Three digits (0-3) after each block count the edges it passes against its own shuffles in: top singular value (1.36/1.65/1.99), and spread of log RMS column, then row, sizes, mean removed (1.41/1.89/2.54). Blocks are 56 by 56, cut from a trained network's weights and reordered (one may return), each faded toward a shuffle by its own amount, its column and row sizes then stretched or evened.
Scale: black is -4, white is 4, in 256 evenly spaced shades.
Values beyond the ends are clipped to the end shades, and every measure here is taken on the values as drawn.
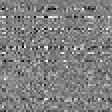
3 1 3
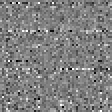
1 2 2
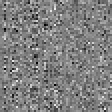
2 3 0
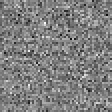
2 0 1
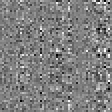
3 3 2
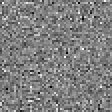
1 0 1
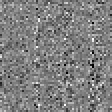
0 3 0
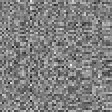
3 0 1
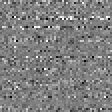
1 0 3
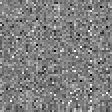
2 1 0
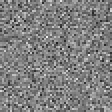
2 0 0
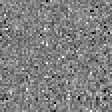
0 1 0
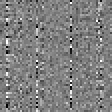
3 3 0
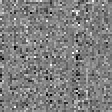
0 3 1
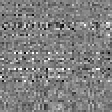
3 1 3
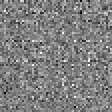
1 1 2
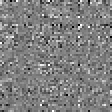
1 2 3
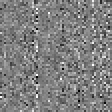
2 3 0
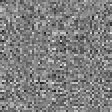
3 1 2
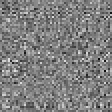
3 1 2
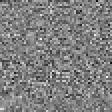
2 0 2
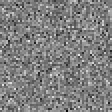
1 0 0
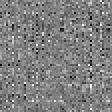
2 3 2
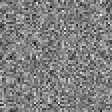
2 1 0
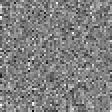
1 2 0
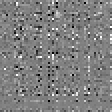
0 3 3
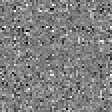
0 2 2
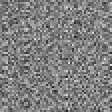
3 1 0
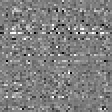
2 2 3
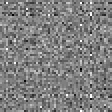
3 2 2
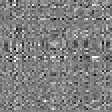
3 2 3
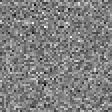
2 0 1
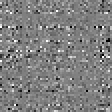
1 3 3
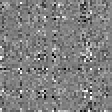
1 3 2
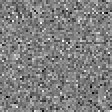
0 0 1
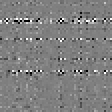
3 2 3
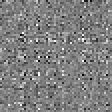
2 2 3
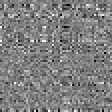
3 0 3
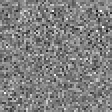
0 0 1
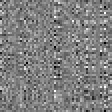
3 3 0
